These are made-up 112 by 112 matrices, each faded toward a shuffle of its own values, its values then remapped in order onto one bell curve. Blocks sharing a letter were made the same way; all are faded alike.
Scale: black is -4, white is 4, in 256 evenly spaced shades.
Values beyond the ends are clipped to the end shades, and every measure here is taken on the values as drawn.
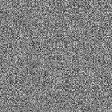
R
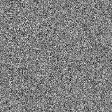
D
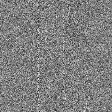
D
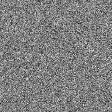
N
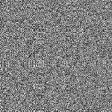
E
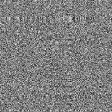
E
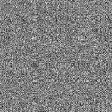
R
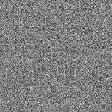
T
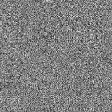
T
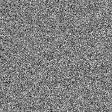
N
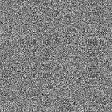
T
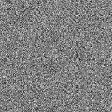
T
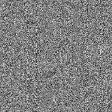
D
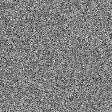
N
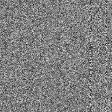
D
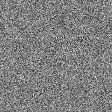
N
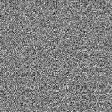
E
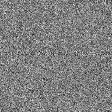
N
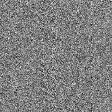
D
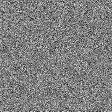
N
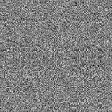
R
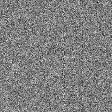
D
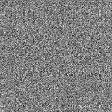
T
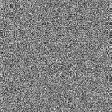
E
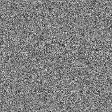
N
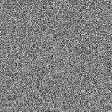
E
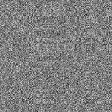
R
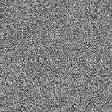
E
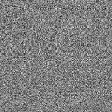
E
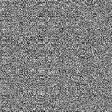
R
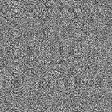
R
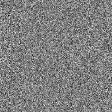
D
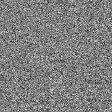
N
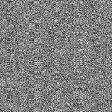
R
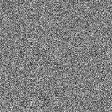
T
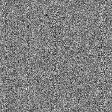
D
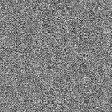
T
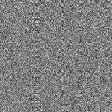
R
